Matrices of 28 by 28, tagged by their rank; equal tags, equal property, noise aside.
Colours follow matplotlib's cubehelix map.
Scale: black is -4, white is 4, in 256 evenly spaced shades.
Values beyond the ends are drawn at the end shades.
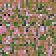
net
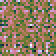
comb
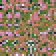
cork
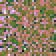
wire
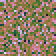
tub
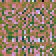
comb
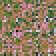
wire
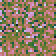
cork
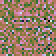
comb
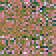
net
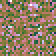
net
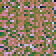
wire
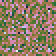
tub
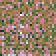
net
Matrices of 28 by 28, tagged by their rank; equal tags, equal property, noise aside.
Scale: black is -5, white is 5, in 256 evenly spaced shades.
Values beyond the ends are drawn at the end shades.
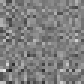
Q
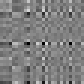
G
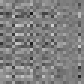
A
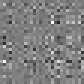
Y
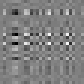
G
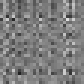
A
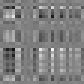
G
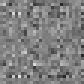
Q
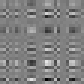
G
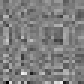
Y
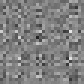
Y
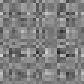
A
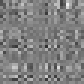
Y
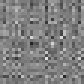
Y
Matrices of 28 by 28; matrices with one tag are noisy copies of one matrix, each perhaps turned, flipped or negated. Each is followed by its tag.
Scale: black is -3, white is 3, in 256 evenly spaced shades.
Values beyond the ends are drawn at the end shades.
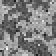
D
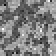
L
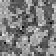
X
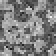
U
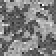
D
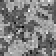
D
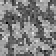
L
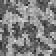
L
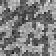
L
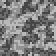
L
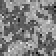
D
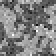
D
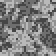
D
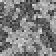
D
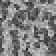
X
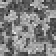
U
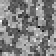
X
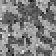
L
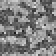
X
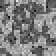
U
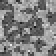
U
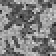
D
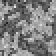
D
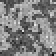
D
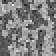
X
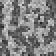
X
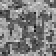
U
